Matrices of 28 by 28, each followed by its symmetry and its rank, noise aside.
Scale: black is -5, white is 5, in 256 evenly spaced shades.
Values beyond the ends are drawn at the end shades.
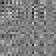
no symmetry, rank three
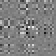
antisymmetric, rank two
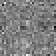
antisymmetric, rank four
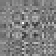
symmetric, rank three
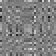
no symmetry, rank three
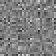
antisymmetric, rank four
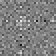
symmetric, rank four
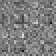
symmetric, rank four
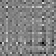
symmetric, rank three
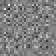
symmetric, rank three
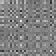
symmetric, rank two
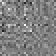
symmetric, rank three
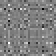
antisymmetric, rank two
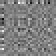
antisymmetric, rank two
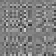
antisymmetric, rank two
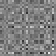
symmetric, rank two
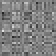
no symmetry, rank two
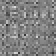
no symmetry, rank four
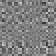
antisymmetric, rank two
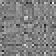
no symmetry, rank four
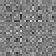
symmetric, rank three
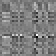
no symmetry, rank two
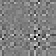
antisymmetric, rank two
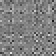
no symmetry, rank three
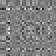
no symmetry, rank two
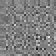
antisymmetric, rank four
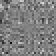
antisymmetric, rank four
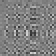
no symmetry, rank two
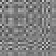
symmetric, rank two
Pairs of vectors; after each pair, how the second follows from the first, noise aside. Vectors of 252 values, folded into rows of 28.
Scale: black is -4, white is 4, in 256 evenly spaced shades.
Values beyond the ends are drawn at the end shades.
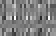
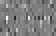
reversed, partly zeroed.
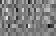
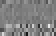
reversed, partly zeroed.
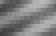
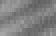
negated, shrunk.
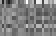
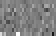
reversed, partly zeroed.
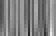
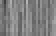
reversed, negated, shrunk.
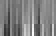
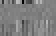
reversed, negated, partly zeroed.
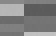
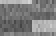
reversed.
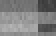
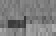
wrapped around, partly zeroed.
